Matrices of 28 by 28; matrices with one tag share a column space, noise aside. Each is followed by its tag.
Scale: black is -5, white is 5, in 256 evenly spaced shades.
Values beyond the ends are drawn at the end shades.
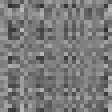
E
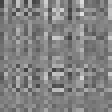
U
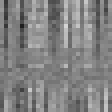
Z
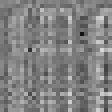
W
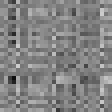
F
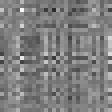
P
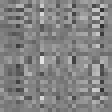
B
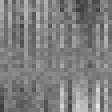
Z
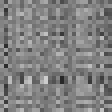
F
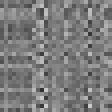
E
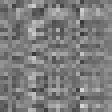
E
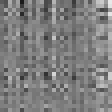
U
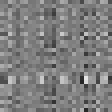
F
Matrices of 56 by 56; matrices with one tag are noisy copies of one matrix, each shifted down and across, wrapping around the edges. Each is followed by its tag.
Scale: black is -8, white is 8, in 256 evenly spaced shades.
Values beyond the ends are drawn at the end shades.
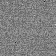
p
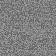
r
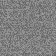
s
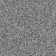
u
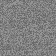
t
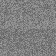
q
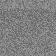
q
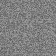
p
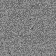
t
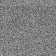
q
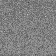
q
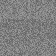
q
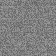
s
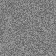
u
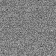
t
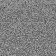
r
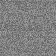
t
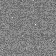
p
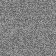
r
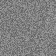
u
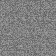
p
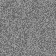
u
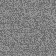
s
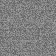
s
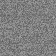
t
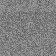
q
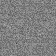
s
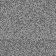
q
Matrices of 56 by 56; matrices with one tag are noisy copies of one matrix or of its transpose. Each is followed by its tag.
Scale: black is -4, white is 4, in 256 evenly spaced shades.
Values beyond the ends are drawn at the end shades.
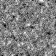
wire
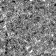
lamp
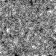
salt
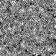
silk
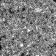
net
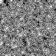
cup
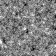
wire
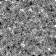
silk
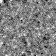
cup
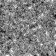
salt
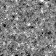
wire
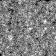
net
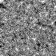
cup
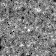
net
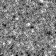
wire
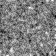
salt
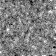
salt
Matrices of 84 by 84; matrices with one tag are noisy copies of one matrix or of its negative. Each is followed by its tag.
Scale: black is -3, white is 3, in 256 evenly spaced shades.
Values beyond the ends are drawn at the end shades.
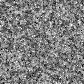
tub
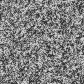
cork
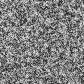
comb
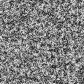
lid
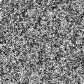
cork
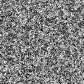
comb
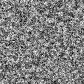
comb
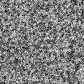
lid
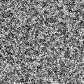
comb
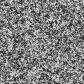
tub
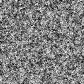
cork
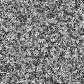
comb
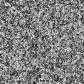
tub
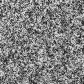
cork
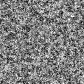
comb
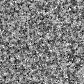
lid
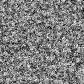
lid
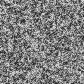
tub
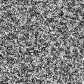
comb
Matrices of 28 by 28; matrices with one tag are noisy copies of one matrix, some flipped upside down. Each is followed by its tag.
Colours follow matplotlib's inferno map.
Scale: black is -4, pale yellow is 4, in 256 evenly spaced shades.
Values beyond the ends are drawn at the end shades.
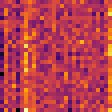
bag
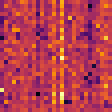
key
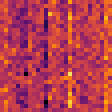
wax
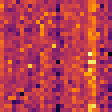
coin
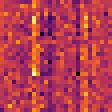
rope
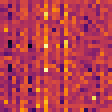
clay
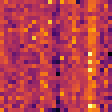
coin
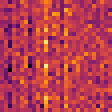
clay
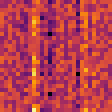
rope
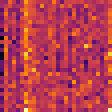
bag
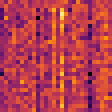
key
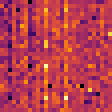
clay
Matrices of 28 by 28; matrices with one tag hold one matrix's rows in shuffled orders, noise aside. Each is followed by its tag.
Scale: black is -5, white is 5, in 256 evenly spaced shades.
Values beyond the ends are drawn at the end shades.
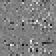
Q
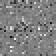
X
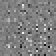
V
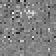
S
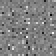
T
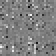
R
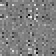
R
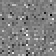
T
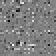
S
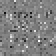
X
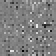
Q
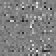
Q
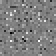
X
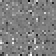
R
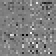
Q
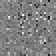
V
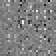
V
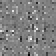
R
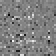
S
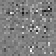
Q
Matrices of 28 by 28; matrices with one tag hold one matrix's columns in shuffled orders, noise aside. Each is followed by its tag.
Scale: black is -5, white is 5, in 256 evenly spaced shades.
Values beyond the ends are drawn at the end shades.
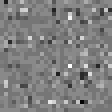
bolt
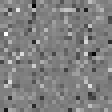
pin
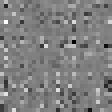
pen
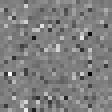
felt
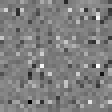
bolt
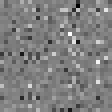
pin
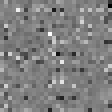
pin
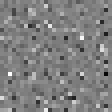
felt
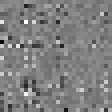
pen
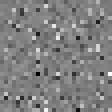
felt
